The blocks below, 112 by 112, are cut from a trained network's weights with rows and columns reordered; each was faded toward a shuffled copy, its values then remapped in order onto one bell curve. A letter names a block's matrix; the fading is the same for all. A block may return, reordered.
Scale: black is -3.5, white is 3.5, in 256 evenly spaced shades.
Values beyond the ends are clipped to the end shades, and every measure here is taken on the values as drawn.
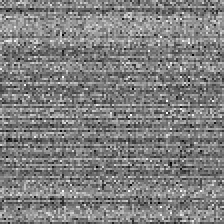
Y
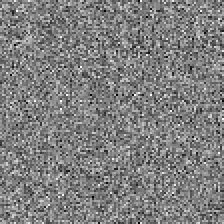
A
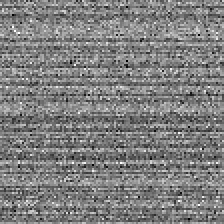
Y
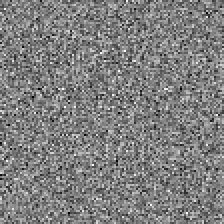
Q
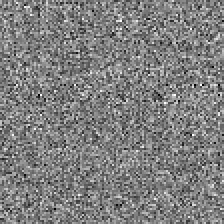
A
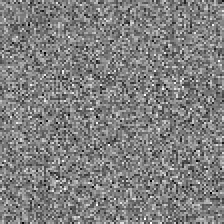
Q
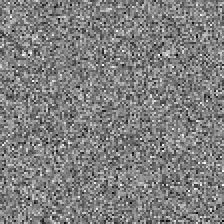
Q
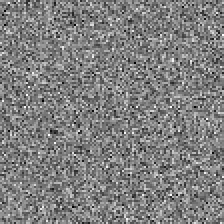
Q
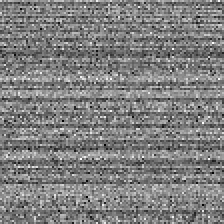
Y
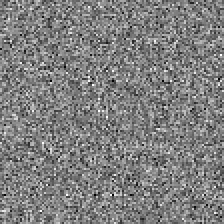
A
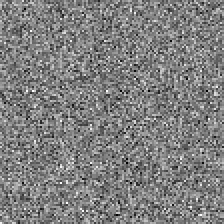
A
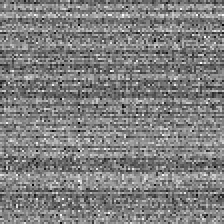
Y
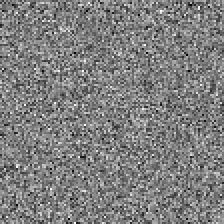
Q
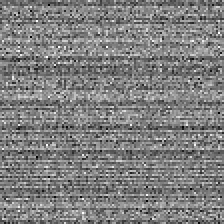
Y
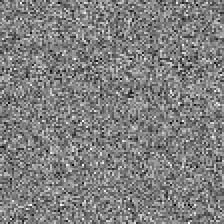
A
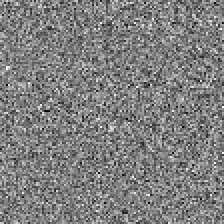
Q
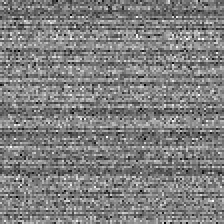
Y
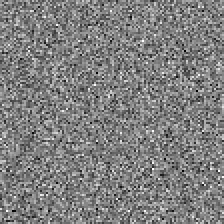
A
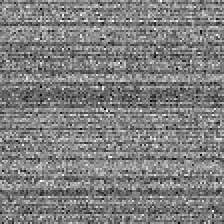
Y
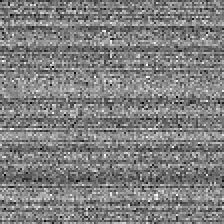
Y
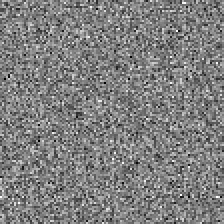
A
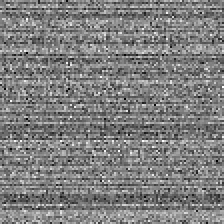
Y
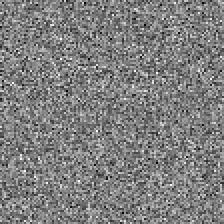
Q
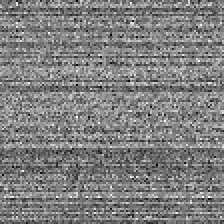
Y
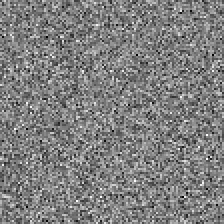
Q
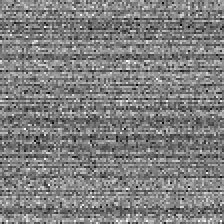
Y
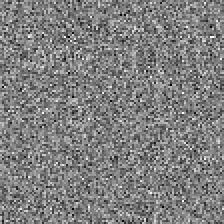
A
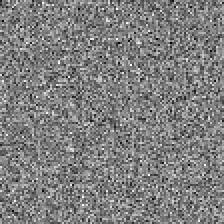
Q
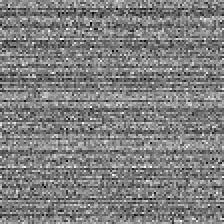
Y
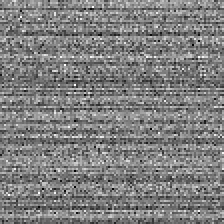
Y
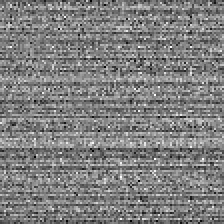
Y
